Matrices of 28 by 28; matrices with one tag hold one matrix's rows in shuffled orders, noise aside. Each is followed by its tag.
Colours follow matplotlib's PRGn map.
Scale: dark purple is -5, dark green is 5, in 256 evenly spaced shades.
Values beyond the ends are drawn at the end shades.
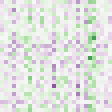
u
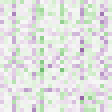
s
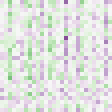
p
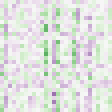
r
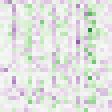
u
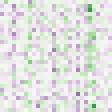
u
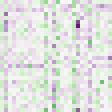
r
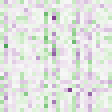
r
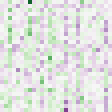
p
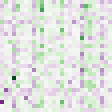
s
